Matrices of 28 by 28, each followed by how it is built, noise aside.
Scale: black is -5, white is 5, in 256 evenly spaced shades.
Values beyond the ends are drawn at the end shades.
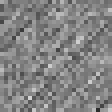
Hankel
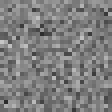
blocks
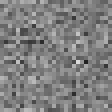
low rank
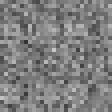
blocks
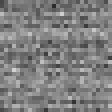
blocks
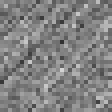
Hankel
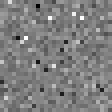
sparse
